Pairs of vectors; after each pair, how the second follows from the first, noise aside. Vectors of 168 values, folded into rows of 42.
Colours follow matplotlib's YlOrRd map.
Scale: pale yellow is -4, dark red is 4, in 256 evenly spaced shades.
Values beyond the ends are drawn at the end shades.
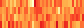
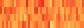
reversed, shrunk.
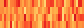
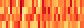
reversed, negated.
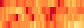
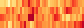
reversed.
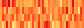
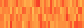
reversed, shrunk.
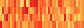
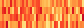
reversed, negated.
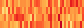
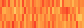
reversed, shrunk.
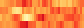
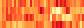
reversed.
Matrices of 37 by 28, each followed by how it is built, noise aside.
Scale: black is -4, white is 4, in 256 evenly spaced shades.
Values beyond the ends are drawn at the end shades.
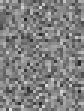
repeating rows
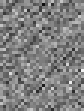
Hankel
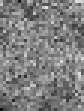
smooth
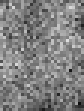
smooth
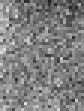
smooth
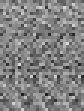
repeating columns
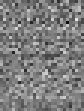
repeating columns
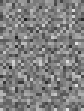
repeating columns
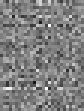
low rank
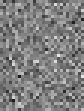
repeating rows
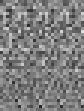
repeating columns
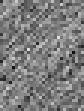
Hankel
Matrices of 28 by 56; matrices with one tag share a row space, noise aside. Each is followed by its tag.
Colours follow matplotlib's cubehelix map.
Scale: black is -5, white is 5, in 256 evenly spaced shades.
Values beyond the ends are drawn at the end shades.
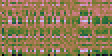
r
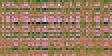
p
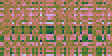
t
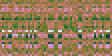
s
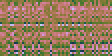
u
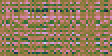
p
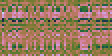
r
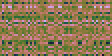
s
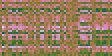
r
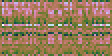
s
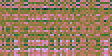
p
